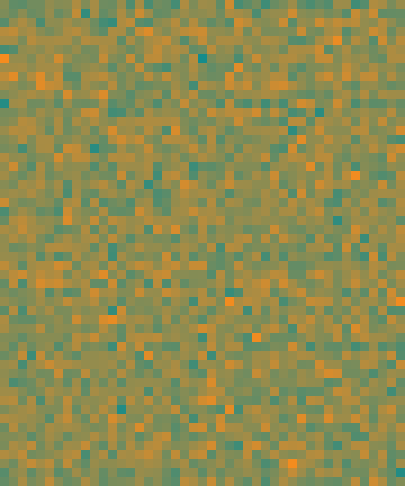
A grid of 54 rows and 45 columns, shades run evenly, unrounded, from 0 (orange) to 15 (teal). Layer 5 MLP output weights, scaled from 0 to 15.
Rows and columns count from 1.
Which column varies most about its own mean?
13
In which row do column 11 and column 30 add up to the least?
33
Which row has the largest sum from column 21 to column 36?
1
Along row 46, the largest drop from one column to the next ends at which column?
26
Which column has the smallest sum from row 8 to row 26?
20
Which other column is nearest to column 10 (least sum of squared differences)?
29
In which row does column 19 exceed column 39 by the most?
8
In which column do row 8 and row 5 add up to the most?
34
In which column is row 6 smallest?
36
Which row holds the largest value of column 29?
2
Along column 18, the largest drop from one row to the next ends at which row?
38
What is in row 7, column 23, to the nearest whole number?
15
